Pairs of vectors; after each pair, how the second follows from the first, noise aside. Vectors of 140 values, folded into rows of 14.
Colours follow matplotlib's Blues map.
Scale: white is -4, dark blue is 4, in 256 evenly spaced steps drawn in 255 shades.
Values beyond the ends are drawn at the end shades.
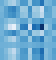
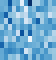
shuffled.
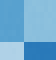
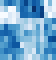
wrapped around, negated, scaled up.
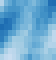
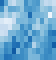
negated.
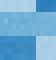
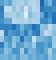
wrapped around, negated.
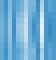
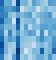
wrapped around, negated.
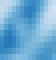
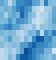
wrapped around, negated.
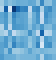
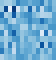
sign-scrambled.
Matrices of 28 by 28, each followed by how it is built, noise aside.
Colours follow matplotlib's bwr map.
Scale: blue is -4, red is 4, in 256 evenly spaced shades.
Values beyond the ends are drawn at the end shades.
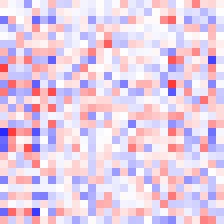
low rank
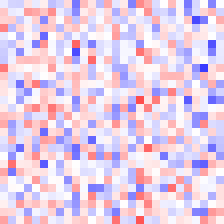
repeating rows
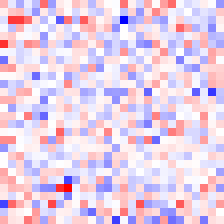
uneven rows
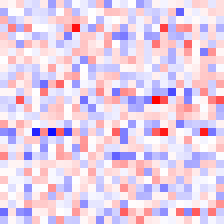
uneven rows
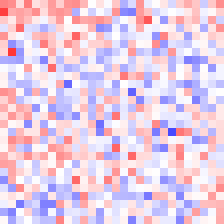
smooth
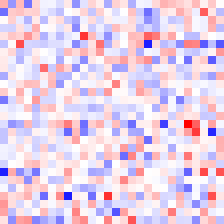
uneven rows
